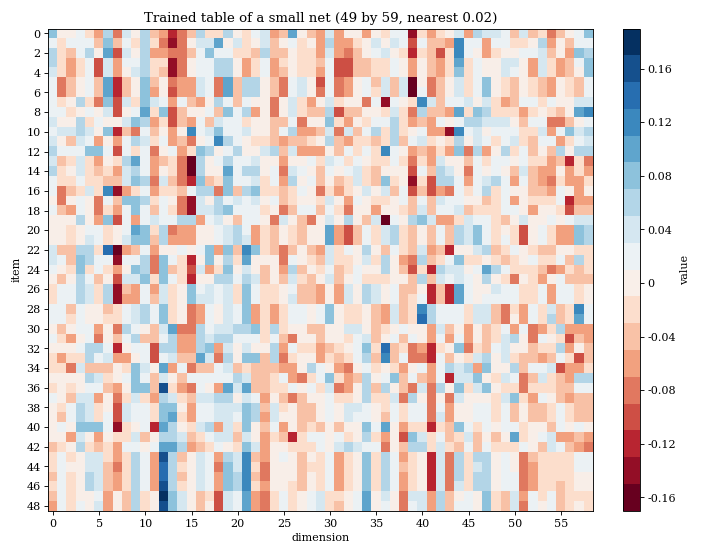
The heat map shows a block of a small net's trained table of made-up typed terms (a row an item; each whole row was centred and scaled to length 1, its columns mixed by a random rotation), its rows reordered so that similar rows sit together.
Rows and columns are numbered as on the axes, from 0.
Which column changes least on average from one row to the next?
23
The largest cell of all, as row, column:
47, 12
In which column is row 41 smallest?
26
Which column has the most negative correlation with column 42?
6
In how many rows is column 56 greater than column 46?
4
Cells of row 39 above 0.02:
12
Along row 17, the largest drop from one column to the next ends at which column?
56
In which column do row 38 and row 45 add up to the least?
41
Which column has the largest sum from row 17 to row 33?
21
